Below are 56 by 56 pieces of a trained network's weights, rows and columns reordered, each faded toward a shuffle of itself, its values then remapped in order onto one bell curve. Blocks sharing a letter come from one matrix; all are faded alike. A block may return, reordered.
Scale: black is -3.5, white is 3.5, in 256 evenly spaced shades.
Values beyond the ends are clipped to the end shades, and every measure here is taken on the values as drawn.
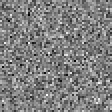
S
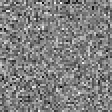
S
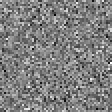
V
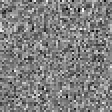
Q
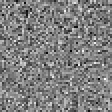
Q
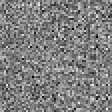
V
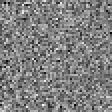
Q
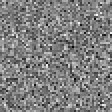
S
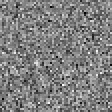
S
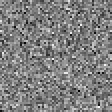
V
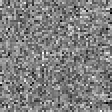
V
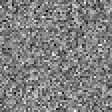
S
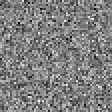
S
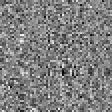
V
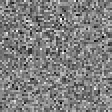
V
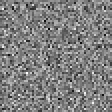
V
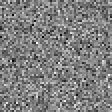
S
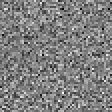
Q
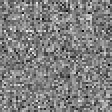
Q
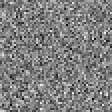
V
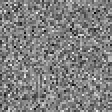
V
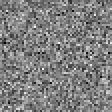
Q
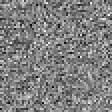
Q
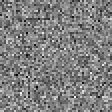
S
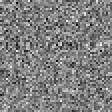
V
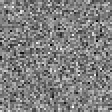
S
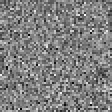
S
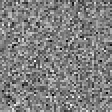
V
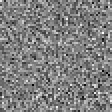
S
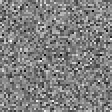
S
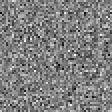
Q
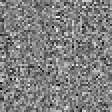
V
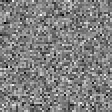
Q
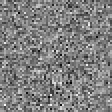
V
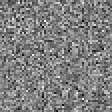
V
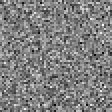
S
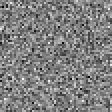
S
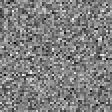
S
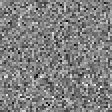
Q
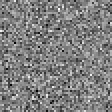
S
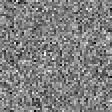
Q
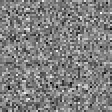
V
